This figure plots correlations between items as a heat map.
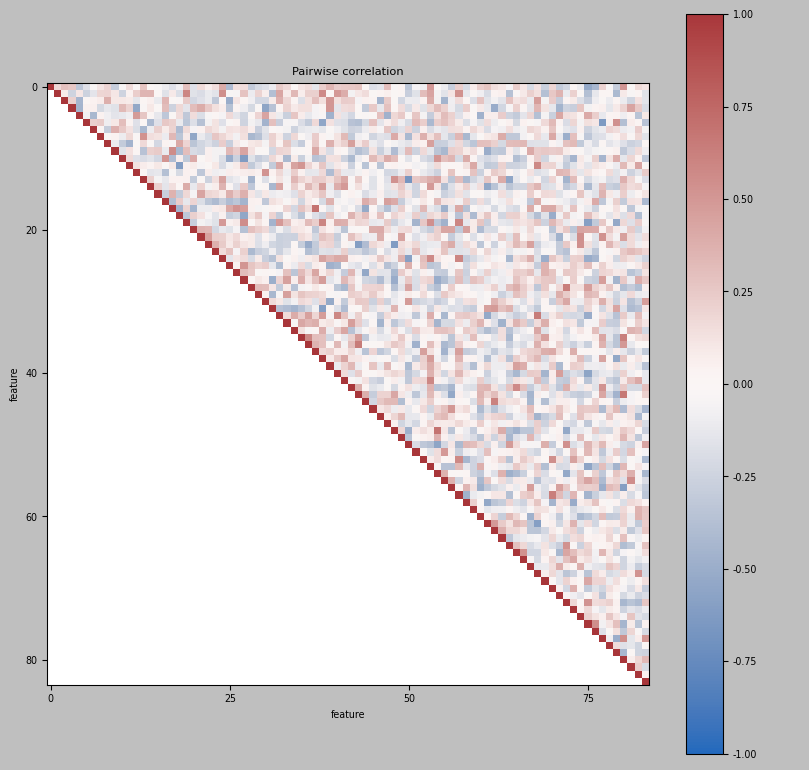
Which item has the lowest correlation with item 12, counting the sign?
3
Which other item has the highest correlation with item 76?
75
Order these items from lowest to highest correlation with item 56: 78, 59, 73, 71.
73, 59, 78, 71
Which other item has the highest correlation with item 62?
44
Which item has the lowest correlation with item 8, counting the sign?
11
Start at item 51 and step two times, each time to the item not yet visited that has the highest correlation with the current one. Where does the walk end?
81
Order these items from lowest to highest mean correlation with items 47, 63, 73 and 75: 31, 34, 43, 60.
60, 43, 34, 31
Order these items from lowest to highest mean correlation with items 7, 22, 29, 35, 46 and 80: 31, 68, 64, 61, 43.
64, 31, 68, 61, 43
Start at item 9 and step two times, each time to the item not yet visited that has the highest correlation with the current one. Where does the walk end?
37
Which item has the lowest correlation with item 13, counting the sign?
50
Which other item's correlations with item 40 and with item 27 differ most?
25
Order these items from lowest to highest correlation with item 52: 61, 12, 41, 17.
12, 61, 41, 17
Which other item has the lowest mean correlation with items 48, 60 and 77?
56
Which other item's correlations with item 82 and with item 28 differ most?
72
